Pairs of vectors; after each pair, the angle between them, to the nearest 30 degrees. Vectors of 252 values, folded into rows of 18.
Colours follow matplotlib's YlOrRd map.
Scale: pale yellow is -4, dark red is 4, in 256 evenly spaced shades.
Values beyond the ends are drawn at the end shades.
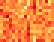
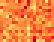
150 degrees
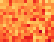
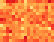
90 degrees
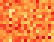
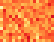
90 degrees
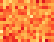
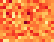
90 degrees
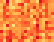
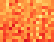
120 degrees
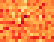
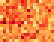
90 degrees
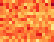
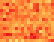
60 degrees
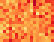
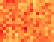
150 degrees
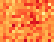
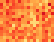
150 degrees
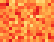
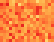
30 degrees
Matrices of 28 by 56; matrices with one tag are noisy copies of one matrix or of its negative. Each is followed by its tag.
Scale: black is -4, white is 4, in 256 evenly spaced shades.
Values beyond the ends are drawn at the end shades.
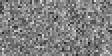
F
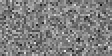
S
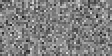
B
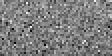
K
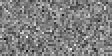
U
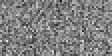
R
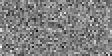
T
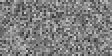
U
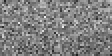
K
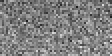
K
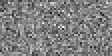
S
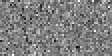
B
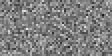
S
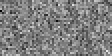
F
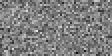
T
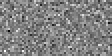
S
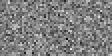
S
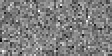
R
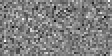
T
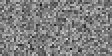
S
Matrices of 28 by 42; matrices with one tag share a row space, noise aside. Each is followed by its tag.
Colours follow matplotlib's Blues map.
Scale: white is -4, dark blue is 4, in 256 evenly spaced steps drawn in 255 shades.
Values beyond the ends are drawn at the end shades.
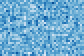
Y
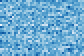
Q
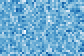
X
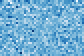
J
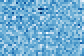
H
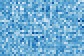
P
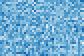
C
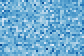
C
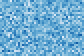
J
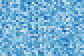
Y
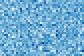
H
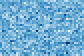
Y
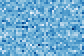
C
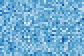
J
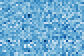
J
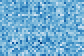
P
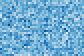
J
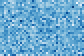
H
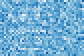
P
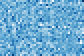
H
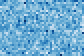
C
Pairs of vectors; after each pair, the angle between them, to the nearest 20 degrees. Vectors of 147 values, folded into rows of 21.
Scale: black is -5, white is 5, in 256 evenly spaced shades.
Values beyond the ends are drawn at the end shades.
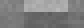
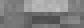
20 degrees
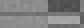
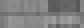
20 degrees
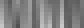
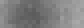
100 degrees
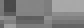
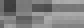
60 degrees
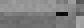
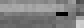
20 degrees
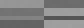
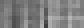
100 degrees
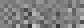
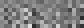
160 degrees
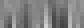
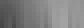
100 degrees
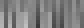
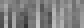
160 degrees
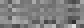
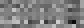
40 degrees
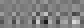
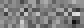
120 degrees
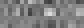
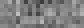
60 degrees
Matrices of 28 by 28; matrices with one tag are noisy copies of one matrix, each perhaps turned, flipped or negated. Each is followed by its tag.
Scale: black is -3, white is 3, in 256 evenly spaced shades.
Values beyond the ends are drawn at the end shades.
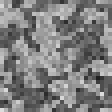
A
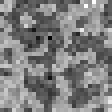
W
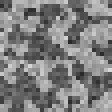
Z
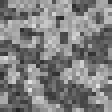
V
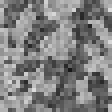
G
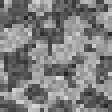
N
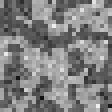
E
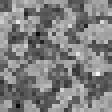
Z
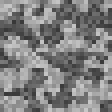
Z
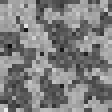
E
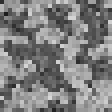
E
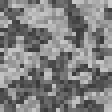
V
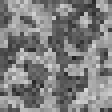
W
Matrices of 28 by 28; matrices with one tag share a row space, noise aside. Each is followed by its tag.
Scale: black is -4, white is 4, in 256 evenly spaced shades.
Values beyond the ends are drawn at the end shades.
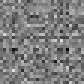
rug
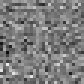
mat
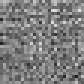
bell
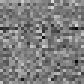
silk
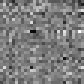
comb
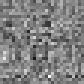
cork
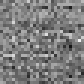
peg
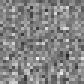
rug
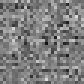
rug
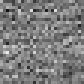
peg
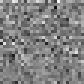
rug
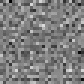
comb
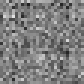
rug
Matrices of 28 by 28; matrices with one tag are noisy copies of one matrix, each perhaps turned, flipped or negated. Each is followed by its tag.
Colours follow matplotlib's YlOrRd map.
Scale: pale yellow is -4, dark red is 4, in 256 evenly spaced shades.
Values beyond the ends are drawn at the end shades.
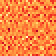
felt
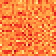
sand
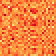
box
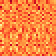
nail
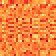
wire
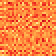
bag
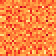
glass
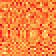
box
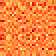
glass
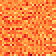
nail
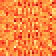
wire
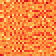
nail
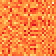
box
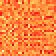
sand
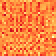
sand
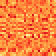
wire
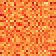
bag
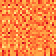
bag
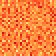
bag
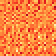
nail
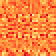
wire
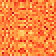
box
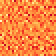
felt
